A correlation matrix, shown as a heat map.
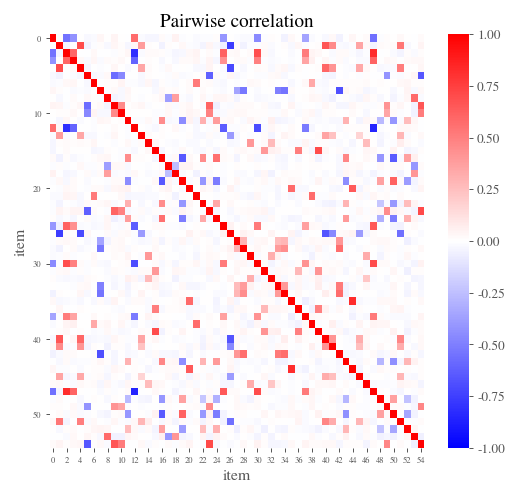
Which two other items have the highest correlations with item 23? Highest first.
54, 9
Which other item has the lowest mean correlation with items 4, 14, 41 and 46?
26
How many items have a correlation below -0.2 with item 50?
6
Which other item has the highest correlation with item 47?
2
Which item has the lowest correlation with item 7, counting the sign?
42
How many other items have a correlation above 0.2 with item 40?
6
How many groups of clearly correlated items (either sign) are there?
10
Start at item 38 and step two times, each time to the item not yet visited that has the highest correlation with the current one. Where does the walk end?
6
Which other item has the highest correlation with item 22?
16
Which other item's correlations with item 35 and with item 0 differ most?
44
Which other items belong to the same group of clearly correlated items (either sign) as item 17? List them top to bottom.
8, 18, 53
